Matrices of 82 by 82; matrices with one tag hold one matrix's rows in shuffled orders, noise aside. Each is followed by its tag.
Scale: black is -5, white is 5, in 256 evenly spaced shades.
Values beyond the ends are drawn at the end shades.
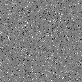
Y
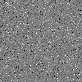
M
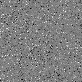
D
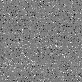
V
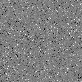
M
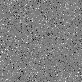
D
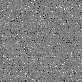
V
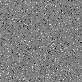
Y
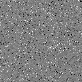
Y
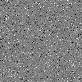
M
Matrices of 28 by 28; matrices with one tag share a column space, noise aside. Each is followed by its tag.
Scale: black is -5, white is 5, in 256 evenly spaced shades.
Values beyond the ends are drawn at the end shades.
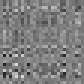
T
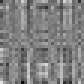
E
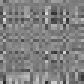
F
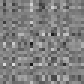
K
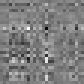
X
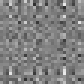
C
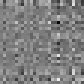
C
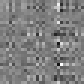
K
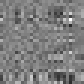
F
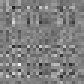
T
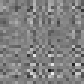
T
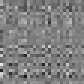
T
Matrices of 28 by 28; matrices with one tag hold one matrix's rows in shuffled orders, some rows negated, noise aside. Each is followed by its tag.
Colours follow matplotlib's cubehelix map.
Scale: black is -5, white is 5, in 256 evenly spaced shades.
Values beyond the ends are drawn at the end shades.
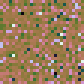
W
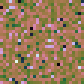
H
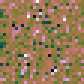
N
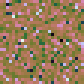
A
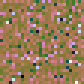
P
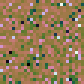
P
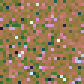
H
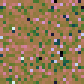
W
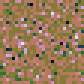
A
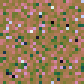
A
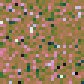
H
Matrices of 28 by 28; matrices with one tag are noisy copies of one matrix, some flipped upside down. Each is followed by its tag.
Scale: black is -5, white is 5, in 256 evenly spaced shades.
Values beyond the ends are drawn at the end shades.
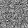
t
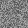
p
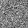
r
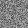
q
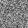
r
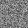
p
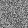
p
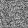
r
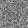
p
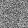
p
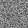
p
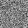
t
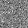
p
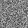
p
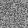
t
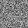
r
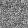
t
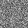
t
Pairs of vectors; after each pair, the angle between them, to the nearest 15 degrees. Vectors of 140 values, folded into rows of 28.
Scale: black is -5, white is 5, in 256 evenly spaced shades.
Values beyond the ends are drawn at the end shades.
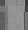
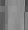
15 degrees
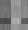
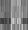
30 degrees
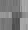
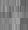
150 degrees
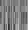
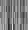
45 degrees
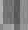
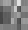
105 degrees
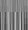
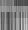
135 degrees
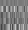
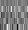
45 degrees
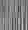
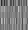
120 degrees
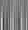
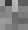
90 degrees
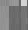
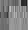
150 degrees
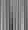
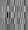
75 degrees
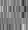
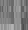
120 degrees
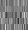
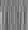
90 degrees
